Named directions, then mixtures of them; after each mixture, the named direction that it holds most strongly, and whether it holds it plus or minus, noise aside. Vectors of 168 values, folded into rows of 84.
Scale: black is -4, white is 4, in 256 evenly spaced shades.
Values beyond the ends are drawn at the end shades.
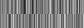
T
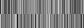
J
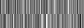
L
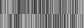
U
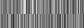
T, minus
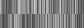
U, minus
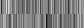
L, minus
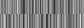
L, minus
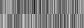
U, plus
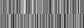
T, minus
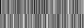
L, plus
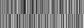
T, plus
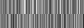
T, minus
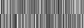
J, minus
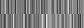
L, plus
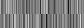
L, minus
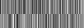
U, plus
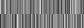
J, minus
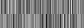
L, minus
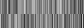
J, plus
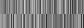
L, minus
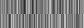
T, plus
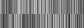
U, minus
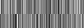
J, minus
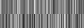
U, minus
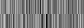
L, minus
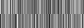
J, minus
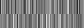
T, plus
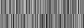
T, minus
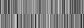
J, plus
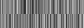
T, plus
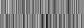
L, minus
